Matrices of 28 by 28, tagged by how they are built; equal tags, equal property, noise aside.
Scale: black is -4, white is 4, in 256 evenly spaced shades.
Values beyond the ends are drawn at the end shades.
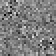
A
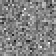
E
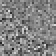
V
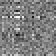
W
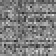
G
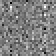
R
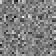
W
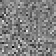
V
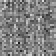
G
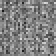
G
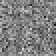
G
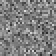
E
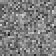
E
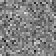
E
